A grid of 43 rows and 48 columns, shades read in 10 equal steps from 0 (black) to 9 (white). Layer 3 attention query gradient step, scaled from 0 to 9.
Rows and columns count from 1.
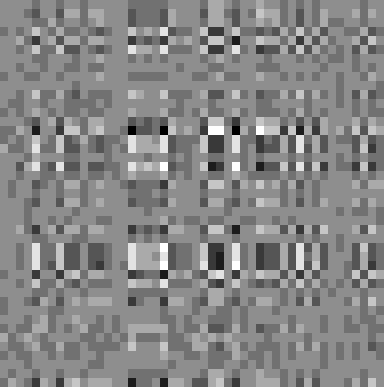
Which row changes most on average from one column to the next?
15
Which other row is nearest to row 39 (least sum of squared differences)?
11
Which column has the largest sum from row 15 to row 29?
21
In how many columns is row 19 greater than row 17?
9
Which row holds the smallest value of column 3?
19
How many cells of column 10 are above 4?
22
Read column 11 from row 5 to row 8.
4 5 5 5
